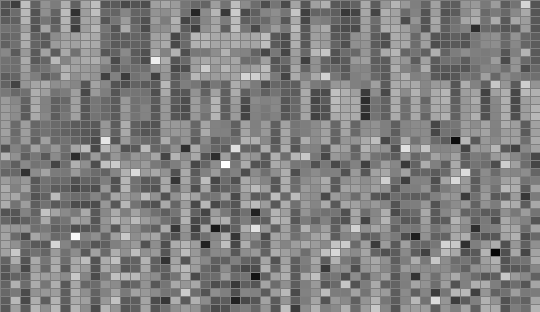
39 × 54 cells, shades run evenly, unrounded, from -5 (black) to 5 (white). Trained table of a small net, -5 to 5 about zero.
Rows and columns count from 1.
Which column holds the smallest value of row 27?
26
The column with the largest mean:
32
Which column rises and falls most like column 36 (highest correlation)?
51
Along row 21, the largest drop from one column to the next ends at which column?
24
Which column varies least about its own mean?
5
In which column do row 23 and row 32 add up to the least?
50
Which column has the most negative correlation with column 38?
30
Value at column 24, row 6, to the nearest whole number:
2
